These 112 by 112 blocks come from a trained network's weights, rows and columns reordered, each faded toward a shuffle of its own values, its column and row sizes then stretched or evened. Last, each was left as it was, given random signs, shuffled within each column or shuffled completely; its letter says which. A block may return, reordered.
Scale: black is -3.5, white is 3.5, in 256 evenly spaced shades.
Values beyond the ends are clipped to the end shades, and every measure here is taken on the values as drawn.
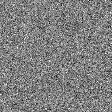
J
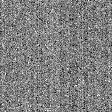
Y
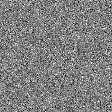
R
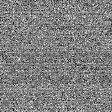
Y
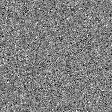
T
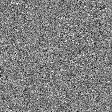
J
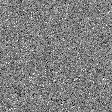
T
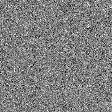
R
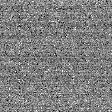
Y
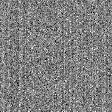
Y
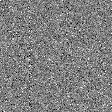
J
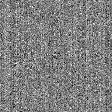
Y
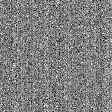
Y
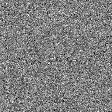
R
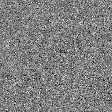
R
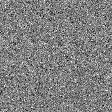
T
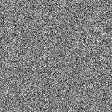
Y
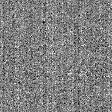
Y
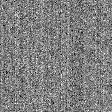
J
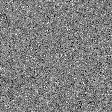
T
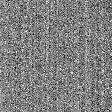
J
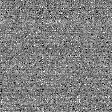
Y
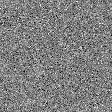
T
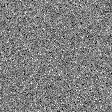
T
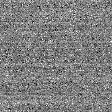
Y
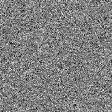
Y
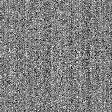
Y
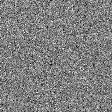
J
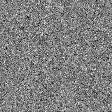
J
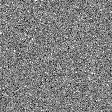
T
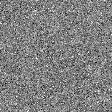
R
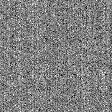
Y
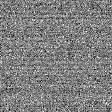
Y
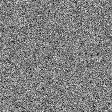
T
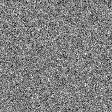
J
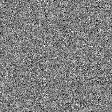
R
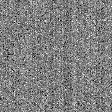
Y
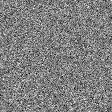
T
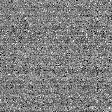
Y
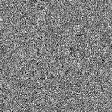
Y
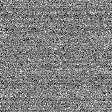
Y
